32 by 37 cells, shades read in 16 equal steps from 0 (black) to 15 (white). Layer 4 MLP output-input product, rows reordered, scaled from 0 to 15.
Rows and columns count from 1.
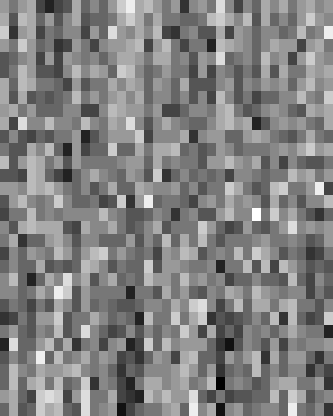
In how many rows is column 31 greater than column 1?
17
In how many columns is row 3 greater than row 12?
17
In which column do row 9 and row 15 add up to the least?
11
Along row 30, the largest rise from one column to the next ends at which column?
26
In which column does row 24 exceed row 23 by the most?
23
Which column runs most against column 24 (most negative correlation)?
37
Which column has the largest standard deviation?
25
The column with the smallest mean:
8
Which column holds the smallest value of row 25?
16
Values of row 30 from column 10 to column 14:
12 3 8 7 4
